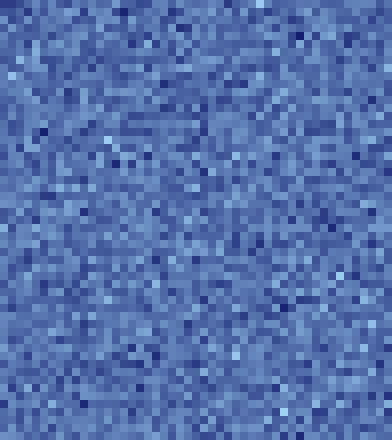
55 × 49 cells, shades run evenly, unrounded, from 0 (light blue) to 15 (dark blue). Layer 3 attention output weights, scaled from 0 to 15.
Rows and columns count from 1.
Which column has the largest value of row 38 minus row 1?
33
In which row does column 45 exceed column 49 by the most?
20
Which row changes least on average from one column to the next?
11
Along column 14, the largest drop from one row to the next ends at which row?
18
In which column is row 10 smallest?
2
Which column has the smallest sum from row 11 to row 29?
4
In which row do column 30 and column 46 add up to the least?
44
